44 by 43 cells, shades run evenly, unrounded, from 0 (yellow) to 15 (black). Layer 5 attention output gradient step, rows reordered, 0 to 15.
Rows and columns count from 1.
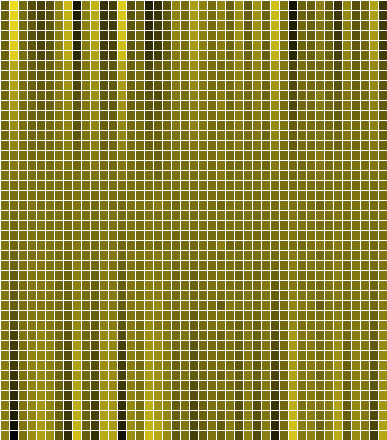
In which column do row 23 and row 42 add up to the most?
2
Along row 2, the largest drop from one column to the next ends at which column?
14
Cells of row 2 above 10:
9
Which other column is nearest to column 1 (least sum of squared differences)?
37
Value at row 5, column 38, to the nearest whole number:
11
